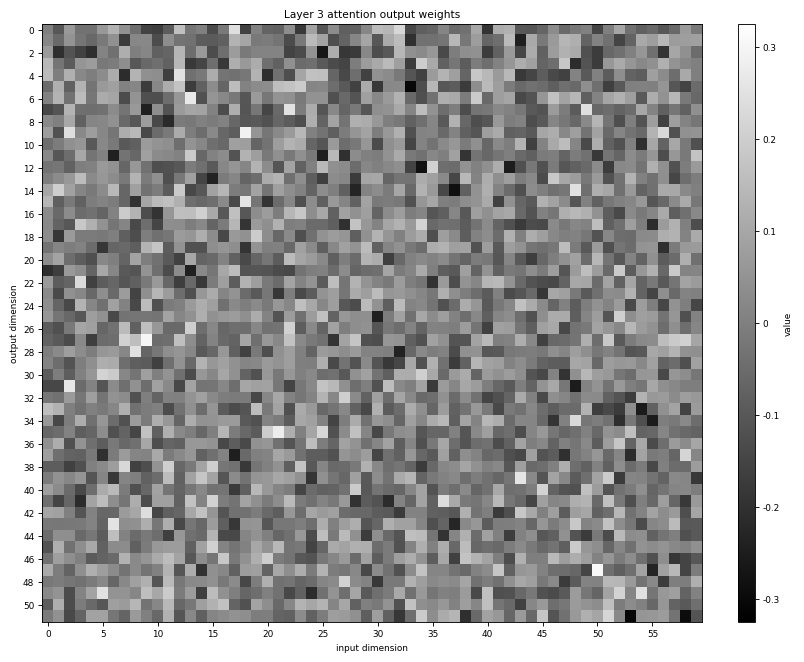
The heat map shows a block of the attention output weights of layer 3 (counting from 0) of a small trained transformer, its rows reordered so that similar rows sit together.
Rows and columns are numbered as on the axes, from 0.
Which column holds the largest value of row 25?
52
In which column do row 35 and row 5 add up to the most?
21
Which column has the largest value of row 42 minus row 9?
9
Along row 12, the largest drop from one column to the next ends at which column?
42
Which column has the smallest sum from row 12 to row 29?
37
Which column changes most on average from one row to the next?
25
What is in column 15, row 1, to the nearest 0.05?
-0.1
